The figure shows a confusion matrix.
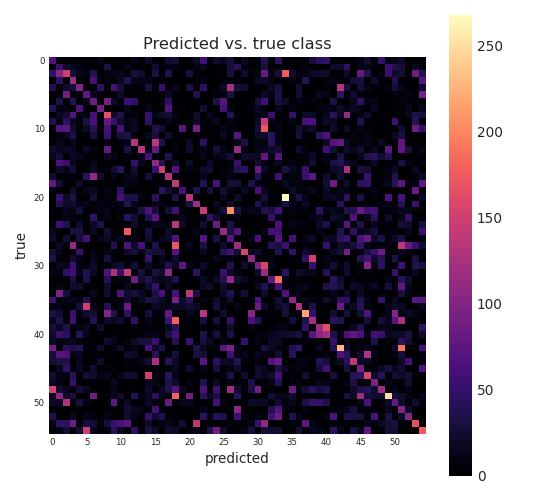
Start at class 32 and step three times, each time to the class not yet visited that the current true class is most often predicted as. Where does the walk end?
27
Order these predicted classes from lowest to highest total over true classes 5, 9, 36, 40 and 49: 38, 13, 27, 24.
13, 27, 24, 38
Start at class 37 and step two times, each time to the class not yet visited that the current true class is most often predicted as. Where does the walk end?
26
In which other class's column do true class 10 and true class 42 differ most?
51
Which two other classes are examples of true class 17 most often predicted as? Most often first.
6, 38
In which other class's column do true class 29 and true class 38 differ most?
18
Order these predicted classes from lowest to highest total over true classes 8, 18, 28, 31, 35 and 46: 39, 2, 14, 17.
39, 2, 17, 14
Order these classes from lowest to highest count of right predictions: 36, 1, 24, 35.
1, 24, 35, 36
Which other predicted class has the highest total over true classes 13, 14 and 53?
31
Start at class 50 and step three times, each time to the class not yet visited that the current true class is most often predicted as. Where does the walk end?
20
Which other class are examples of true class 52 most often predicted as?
33
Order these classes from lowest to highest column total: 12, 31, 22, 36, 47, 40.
36, 47, 12, 40, 22, 31
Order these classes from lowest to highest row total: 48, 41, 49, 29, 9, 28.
41, 29, 9, 28, 48, 49
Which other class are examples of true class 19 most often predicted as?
53
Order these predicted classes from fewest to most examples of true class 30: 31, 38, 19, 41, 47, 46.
47, 41, 38, 19, 46, 31
